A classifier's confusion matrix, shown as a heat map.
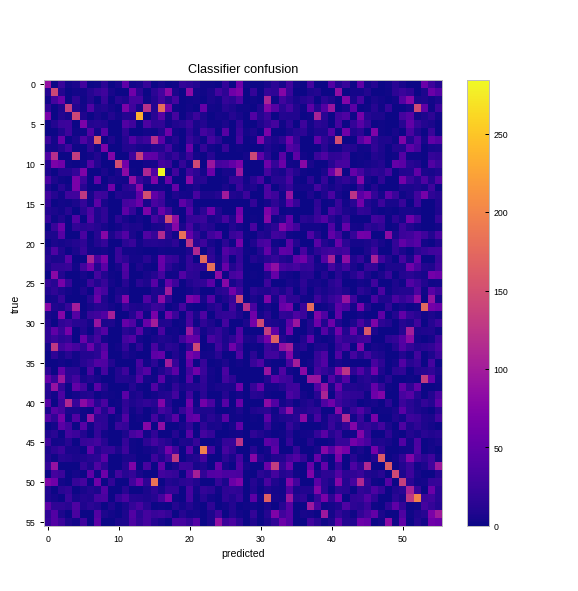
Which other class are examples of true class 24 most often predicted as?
1
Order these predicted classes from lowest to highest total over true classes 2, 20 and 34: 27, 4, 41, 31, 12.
4, 12, 41, 27, 31
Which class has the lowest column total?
28
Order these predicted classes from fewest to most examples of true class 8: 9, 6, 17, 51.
9, 6, 17, 51
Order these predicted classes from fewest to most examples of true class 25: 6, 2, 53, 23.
53, 6, 23, 2
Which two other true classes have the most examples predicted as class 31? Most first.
52, 2
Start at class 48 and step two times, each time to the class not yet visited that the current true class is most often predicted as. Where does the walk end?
51
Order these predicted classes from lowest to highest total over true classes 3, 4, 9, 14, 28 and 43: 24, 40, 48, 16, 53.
24, 48, 40, 53, 16
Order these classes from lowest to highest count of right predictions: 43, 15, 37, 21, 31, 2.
15, 2, 43, 37, 21, 31
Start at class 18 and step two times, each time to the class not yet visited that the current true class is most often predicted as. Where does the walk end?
21
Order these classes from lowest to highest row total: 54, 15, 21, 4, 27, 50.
15, 21, 54, 4, 27, 50
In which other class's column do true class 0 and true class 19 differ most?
16
